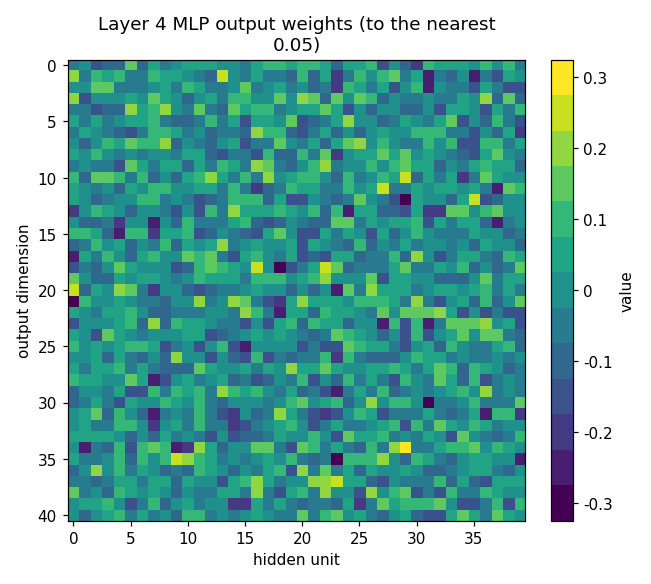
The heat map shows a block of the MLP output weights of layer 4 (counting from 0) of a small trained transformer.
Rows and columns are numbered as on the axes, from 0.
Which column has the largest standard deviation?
23
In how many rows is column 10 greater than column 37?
18
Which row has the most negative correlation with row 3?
39
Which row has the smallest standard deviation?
16
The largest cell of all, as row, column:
34, 29
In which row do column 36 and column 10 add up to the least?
31
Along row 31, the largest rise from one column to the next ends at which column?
37
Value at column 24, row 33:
0.15
